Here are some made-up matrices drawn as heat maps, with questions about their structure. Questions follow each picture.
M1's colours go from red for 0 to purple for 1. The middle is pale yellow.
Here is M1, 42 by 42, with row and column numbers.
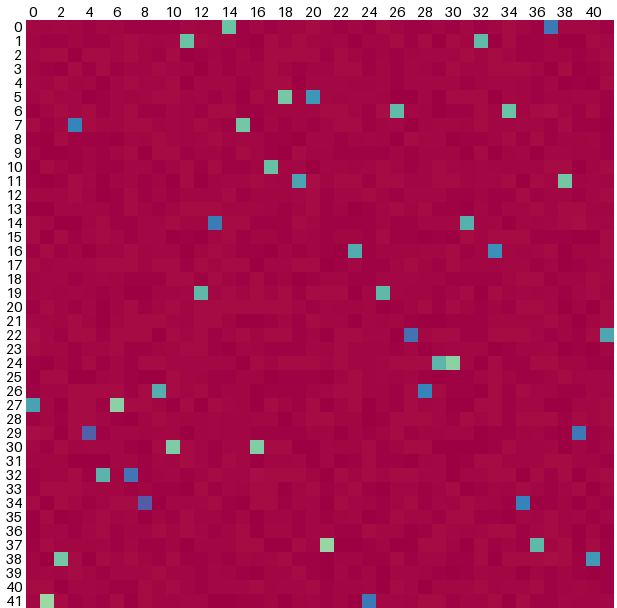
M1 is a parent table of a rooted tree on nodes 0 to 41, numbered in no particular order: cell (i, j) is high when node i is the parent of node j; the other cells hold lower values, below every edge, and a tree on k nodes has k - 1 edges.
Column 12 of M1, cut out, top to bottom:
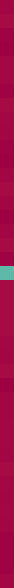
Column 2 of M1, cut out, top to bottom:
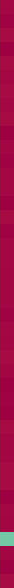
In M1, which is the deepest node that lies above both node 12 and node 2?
11
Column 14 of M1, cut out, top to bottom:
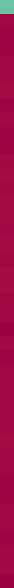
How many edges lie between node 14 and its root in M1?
3
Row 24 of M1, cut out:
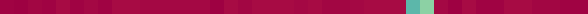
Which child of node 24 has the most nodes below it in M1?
30
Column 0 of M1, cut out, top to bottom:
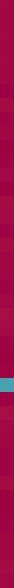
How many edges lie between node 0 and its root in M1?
2
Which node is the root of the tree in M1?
22
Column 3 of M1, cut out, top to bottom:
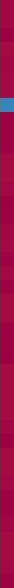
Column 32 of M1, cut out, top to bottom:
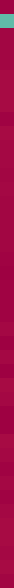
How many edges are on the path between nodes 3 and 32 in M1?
2
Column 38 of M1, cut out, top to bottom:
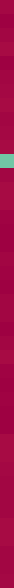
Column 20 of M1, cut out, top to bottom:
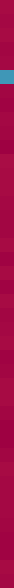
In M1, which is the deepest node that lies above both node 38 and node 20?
1
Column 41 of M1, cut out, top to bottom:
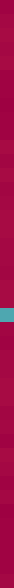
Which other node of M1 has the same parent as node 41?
27
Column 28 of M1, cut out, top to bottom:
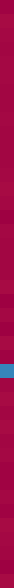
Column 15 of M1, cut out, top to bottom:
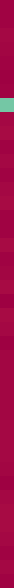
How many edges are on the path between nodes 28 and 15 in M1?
9
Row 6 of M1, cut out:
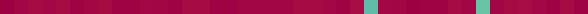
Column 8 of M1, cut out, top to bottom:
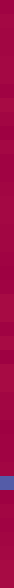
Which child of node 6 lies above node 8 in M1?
34
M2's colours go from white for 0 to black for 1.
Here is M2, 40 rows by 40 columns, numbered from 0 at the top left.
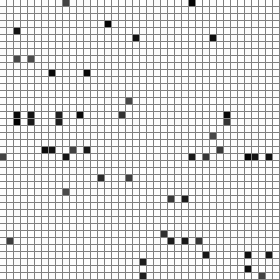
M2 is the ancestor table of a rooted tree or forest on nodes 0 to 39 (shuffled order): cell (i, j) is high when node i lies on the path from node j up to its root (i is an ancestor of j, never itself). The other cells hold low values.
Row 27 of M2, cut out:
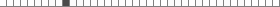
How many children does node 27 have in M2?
1
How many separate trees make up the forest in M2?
10
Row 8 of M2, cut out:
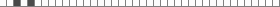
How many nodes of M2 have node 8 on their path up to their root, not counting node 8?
2
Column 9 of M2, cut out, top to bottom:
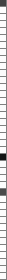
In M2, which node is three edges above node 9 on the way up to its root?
22
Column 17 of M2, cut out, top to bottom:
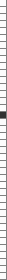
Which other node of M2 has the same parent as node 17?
11
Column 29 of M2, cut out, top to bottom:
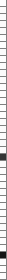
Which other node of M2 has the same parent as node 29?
38
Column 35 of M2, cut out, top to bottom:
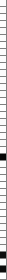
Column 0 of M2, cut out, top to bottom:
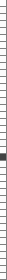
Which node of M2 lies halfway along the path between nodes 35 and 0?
36
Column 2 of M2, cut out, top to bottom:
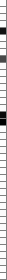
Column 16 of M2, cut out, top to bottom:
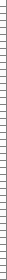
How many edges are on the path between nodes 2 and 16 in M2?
4
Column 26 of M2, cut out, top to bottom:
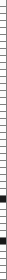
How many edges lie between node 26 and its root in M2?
2
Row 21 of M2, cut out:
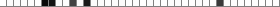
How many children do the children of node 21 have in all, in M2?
2
